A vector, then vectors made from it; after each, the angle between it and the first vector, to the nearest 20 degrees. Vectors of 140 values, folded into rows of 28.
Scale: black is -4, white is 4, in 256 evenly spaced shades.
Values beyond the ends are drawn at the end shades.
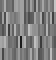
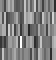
160 degrees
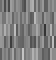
80 degrees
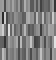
140 degrees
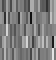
80 degrees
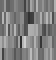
40 degrees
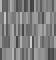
100 degrees
